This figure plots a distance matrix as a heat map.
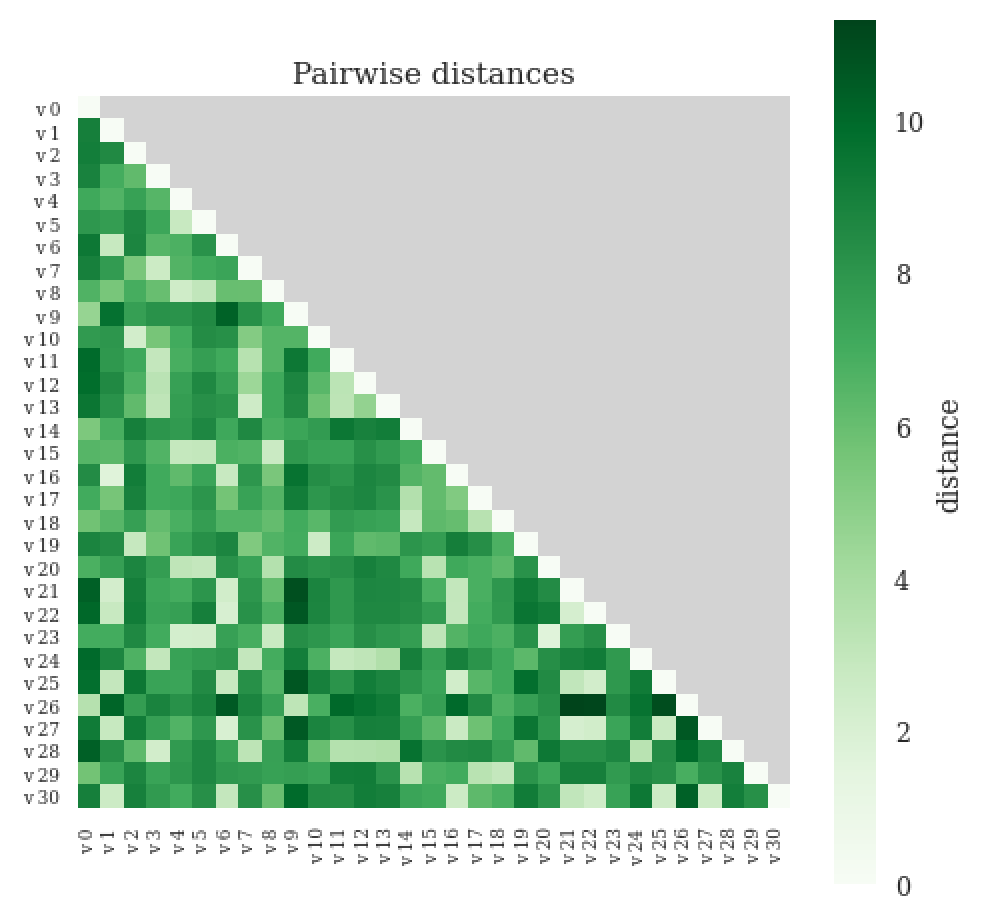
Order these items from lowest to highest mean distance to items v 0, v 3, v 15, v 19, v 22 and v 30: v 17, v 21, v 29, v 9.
v 21, v 17, v 29, v 9
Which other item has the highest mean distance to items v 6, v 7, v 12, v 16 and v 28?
v 26
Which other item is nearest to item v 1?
v 16
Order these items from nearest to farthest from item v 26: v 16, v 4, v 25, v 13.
v 4, v 13, v 16, v 25
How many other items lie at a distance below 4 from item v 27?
7
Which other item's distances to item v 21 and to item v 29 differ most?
v 22
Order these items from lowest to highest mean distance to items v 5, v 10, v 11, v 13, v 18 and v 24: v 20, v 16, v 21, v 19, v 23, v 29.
v 19, v 23, v 20, v 29, v 16, v 21
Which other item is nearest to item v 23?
v 20
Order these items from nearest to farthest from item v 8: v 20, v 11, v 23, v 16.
v 23, v 20, v 16, v 11
